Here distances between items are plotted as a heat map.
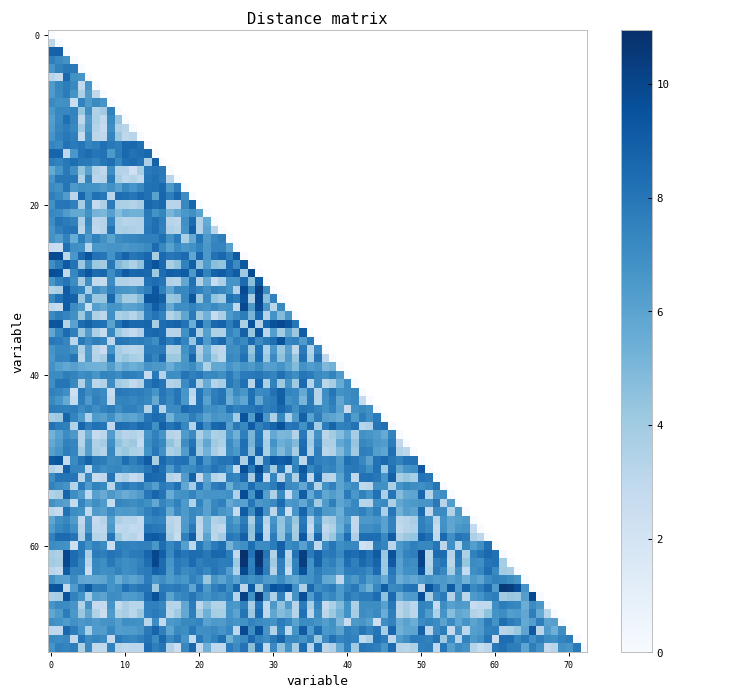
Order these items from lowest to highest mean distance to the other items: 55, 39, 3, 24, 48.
48, 39, 55, 3, 24
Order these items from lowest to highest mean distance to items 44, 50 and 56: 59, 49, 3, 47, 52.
47, 49, 3, 52, 59
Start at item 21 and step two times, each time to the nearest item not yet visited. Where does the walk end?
64
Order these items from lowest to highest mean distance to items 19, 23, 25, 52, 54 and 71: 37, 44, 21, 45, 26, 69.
37, 45, 21, 69, 44, 26
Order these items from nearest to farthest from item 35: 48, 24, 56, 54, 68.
68, 48, 54, 56, 24
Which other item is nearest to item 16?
11
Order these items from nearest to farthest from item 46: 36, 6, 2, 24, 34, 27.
36, 24, 34, 2, 6, 27
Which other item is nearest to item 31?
52
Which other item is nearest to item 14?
2
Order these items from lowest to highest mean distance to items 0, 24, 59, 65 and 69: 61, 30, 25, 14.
25, 30, 14, 61
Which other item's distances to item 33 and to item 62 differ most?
22
